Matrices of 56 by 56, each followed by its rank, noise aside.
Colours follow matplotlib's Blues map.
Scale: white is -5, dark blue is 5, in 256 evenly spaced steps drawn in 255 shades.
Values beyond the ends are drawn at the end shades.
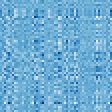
three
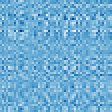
three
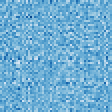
six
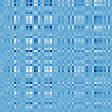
one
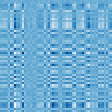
one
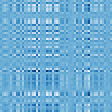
one
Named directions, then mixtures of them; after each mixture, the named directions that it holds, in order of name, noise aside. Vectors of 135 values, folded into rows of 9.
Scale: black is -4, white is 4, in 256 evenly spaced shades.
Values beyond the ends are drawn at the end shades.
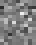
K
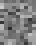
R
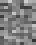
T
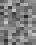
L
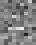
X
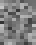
R.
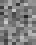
L.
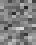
R, X.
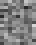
R, T.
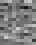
T, X.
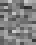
T.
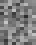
L.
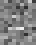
X.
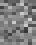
K, T.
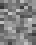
R.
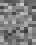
K, T.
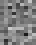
L, X.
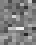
X.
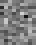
K, L.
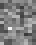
R, X.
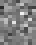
K.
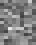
R, X.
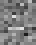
X.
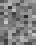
L.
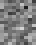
R, X.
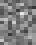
K, R.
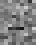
X.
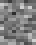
R, T.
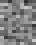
T.
